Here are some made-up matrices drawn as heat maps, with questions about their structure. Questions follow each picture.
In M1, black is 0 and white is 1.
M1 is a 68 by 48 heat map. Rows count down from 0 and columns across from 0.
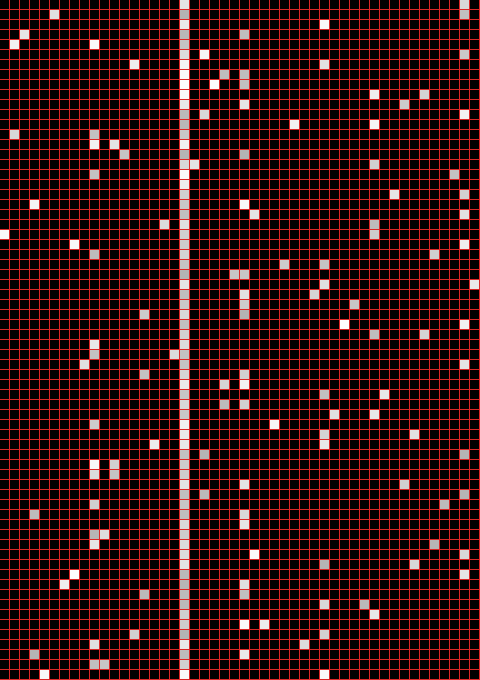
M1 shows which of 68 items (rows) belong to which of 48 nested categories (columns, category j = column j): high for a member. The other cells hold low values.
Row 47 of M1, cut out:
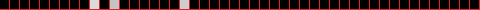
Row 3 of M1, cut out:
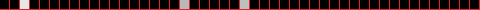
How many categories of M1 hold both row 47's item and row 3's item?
1
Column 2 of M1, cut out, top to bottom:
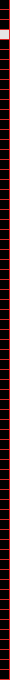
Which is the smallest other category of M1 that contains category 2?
24
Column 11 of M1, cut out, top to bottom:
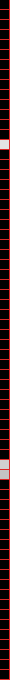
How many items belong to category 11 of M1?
3
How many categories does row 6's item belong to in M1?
3
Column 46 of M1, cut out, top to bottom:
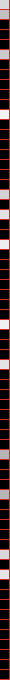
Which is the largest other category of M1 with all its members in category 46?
20
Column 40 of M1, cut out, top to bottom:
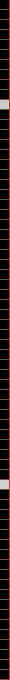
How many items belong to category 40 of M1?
2
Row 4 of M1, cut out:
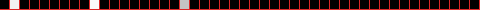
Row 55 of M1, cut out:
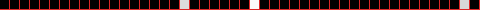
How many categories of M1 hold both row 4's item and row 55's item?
1
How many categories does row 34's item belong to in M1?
2
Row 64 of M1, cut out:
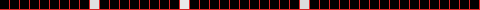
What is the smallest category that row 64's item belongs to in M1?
30
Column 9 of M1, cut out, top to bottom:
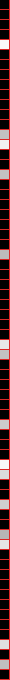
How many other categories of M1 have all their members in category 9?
9
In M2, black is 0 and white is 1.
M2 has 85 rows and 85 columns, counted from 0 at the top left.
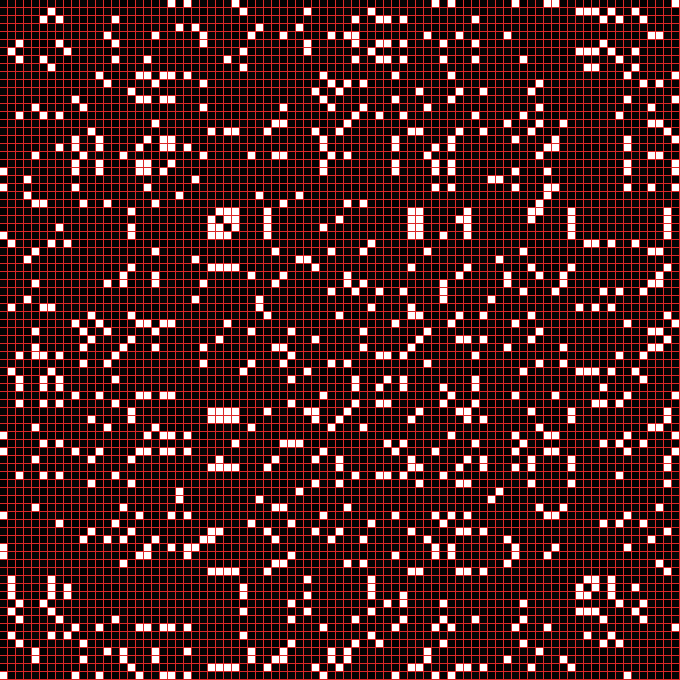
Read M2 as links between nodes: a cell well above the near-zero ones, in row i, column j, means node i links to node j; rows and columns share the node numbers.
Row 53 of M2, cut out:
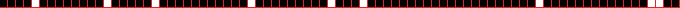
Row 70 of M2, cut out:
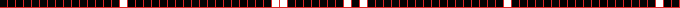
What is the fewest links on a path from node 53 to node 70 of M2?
2
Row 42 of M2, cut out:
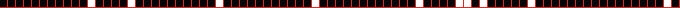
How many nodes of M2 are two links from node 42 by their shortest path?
9
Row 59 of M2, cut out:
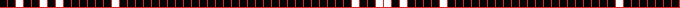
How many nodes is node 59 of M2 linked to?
10
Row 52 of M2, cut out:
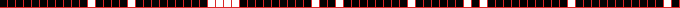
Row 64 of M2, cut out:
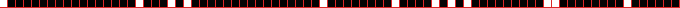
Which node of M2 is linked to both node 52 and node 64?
node 58
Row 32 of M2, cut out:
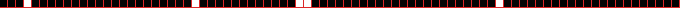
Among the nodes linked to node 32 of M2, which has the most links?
node 38
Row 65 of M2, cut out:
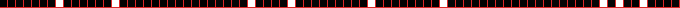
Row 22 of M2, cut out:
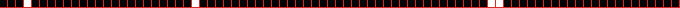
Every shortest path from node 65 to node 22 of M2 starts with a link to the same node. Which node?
node 55
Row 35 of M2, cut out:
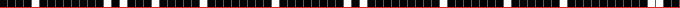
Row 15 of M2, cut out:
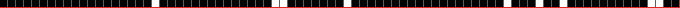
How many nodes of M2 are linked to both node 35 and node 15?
7
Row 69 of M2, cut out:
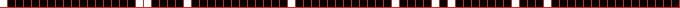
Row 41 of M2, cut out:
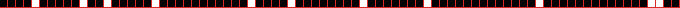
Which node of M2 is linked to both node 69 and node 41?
node 36
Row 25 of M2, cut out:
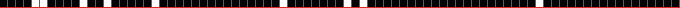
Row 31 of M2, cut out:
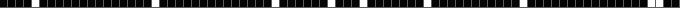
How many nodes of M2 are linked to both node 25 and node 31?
3
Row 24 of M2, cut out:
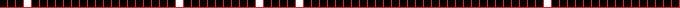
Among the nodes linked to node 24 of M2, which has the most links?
node 68
